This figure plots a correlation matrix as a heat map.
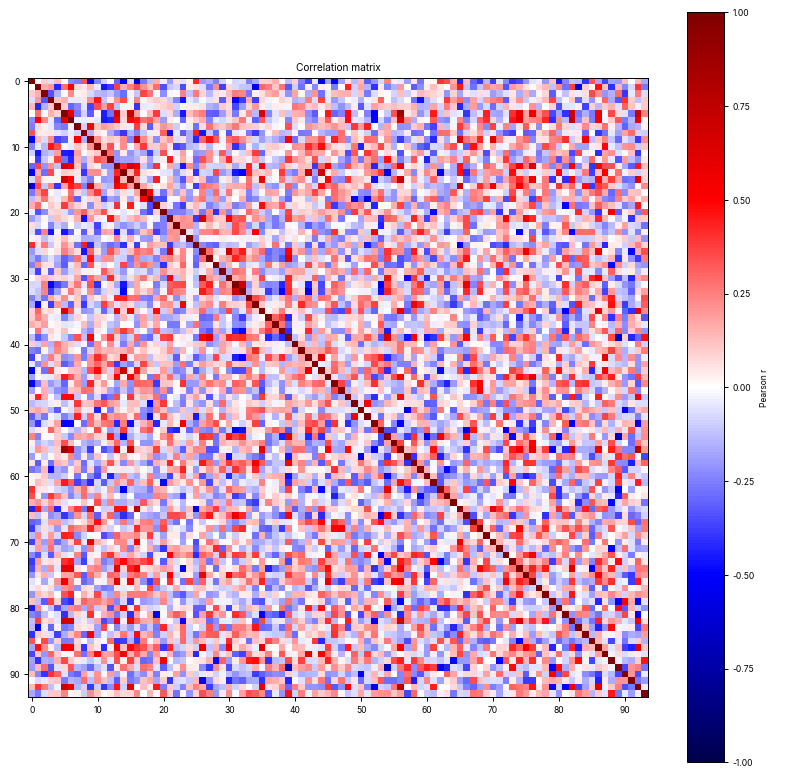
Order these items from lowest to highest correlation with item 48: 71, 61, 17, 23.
23, 71, 17, 61
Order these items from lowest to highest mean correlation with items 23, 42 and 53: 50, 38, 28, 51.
51, 50, 38, 28
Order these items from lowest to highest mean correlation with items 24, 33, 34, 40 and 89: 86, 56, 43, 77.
77, 43, 86, 56
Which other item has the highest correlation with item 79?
90
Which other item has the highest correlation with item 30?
26
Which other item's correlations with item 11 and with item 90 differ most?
34
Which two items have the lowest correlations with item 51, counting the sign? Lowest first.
18, 25
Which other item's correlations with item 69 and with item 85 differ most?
74
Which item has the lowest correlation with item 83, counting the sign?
1
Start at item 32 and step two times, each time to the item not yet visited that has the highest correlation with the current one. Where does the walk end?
66
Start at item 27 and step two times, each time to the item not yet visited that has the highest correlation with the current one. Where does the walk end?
54
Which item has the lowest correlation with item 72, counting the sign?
53
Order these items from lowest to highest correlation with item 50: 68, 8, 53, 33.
68, 8, 53, 33
